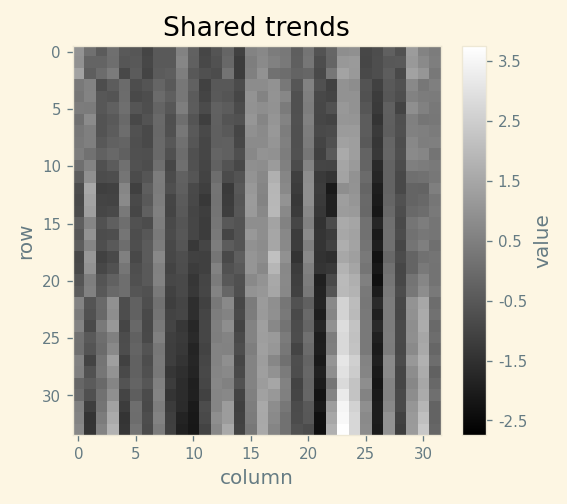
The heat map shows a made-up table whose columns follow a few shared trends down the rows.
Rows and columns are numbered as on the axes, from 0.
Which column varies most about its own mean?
22
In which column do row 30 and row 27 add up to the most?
23
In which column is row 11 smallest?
26
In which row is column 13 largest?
33
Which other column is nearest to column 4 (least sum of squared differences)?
1
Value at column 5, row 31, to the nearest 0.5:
0
